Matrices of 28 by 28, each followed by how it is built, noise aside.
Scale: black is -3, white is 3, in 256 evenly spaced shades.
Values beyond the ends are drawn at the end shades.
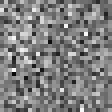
blocks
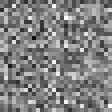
repeating rows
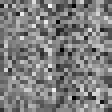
repeating rows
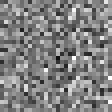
repeating rows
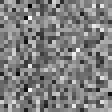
repeating rows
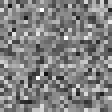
repeating columns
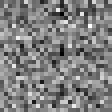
repeating rows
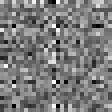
low rank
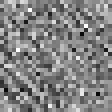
Toeplitz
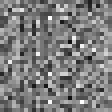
repeating rows
